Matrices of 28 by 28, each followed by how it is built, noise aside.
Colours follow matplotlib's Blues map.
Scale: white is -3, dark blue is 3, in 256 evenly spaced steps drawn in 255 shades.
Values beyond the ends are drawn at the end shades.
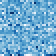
uneven rows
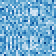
blocks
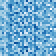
repeating rows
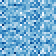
repeating rows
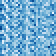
repeating rows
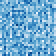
blocks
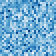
blocks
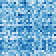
blocks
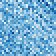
Toeplitz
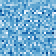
uneven rows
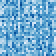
blocks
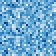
repeating rows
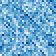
Toeplitz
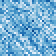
Toeplitz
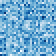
blocks
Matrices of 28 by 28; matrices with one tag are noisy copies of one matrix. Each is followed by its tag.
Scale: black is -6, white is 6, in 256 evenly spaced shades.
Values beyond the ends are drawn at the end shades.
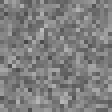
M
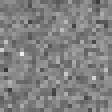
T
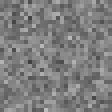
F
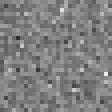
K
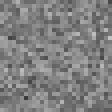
F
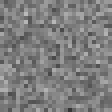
K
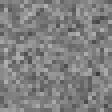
F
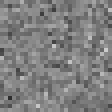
F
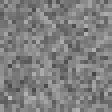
M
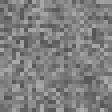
K
